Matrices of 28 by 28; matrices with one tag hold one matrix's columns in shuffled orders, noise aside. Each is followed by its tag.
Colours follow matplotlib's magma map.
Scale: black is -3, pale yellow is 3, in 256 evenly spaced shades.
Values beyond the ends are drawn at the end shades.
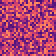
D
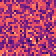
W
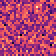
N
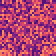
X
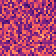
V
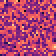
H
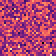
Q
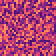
V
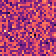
D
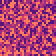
X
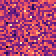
Q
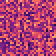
D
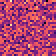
Q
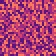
W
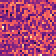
N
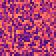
H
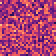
V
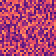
H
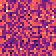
W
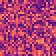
X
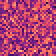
W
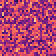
V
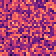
W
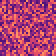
X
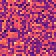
D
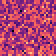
X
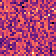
D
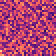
Q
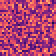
W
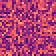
W
